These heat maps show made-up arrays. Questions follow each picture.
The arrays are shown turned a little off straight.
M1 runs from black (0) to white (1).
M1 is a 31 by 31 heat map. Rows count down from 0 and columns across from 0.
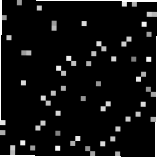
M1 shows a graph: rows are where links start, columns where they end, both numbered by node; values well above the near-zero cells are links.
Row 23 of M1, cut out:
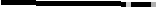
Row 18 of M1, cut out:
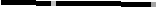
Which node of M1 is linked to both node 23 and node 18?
node 30
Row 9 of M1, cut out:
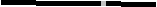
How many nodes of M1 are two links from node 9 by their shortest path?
2
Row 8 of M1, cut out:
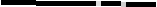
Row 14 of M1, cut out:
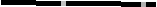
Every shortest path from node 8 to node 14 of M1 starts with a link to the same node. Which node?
node 19
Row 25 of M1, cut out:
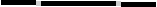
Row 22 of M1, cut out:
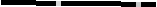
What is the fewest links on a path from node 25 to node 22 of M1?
6
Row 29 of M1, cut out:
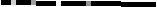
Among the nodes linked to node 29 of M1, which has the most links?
node 11
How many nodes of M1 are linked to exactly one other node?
8
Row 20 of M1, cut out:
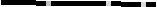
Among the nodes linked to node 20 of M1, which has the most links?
node 28
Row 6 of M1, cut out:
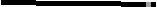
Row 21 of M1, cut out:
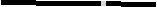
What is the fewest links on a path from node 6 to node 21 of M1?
7
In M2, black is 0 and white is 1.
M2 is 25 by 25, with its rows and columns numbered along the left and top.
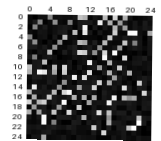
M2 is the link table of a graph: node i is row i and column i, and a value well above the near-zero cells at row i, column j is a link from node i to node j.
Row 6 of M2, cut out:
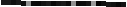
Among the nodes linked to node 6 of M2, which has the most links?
node 5
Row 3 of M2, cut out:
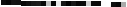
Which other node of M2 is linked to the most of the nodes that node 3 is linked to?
node 16
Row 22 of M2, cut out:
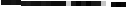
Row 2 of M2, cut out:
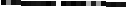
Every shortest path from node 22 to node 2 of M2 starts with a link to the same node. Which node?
node 20
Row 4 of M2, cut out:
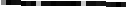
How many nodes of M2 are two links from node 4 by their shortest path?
10
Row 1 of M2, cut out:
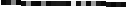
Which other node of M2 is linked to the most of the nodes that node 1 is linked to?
node 19
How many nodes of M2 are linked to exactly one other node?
2
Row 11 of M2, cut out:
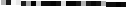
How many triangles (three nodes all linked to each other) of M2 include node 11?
2
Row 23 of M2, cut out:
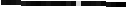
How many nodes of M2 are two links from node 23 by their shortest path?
4
